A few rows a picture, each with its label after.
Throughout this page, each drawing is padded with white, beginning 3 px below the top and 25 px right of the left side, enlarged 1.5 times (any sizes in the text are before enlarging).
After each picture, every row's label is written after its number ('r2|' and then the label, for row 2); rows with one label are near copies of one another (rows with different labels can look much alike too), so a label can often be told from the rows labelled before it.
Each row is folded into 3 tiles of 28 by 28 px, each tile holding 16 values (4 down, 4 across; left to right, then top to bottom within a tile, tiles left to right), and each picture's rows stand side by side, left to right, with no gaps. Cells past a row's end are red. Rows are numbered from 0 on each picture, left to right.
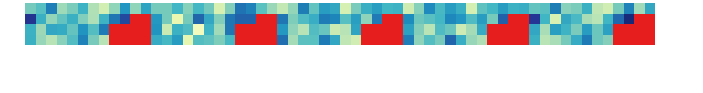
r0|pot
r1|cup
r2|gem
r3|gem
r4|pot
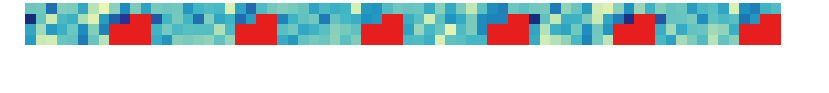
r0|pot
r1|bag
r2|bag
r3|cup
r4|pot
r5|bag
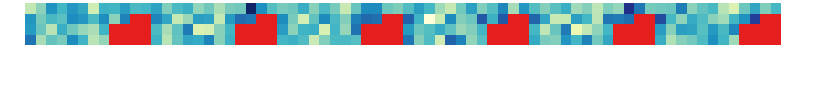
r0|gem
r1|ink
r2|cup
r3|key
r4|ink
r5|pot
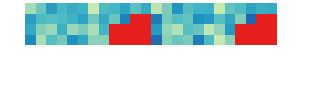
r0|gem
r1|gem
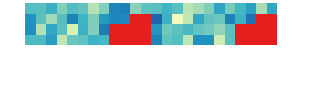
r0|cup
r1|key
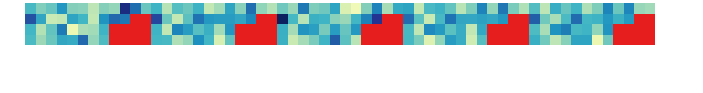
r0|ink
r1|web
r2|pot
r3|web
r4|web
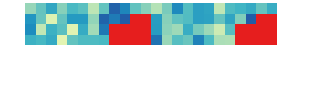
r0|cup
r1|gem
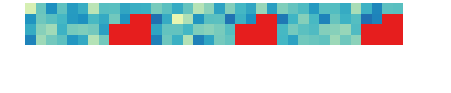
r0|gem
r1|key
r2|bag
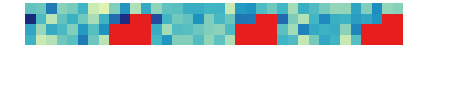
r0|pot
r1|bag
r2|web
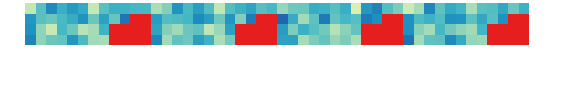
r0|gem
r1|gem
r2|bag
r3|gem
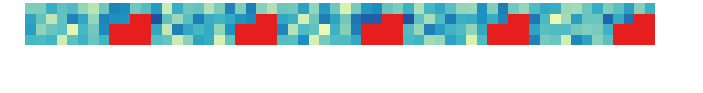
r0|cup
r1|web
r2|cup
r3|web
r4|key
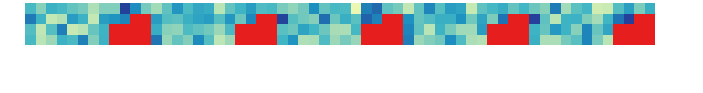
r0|ink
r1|gem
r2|bag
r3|gem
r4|pot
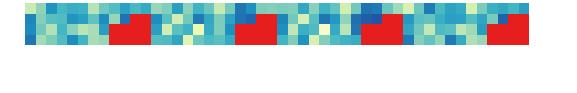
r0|gem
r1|cup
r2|cup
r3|gem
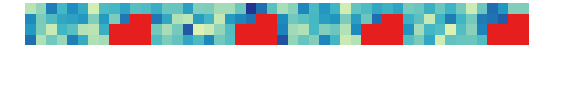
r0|gem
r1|ink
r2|gem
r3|cup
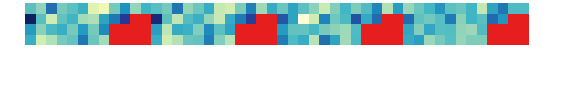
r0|pot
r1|pot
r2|key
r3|bag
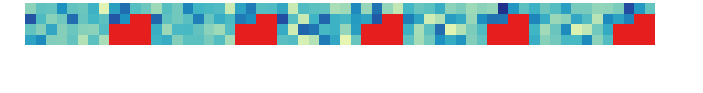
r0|bag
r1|bag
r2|web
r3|ink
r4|ink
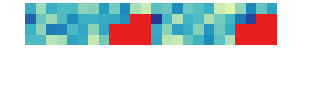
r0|web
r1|pot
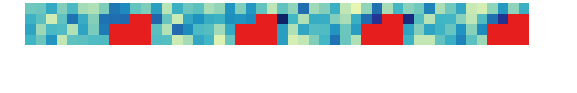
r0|cup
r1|web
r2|pot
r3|pot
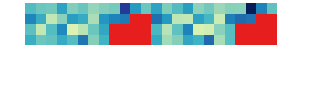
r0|ink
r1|ink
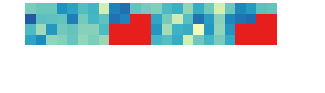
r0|bag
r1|cup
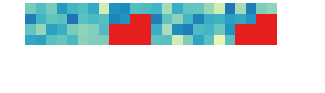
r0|bag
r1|web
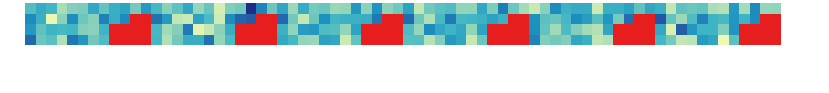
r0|key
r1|ink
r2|web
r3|web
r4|gem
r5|web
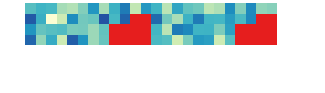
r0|key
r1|web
